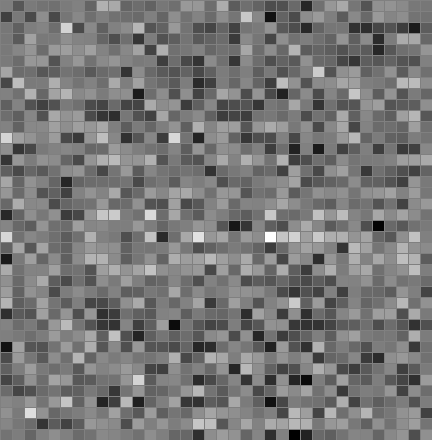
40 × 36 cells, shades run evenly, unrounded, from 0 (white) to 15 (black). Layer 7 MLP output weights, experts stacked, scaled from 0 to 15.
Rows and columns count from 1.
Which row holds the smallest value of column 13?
20
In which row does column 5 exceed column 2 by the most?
19
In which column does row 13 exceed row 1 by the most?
17
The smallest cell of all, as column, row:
23, 22
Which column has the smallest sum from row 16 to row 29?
35
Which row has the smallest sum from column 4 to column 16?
25
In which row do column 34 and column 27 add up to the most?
14
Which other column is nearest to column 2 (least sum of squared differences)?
36
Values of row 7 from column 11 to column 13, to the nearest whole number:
12 7 9
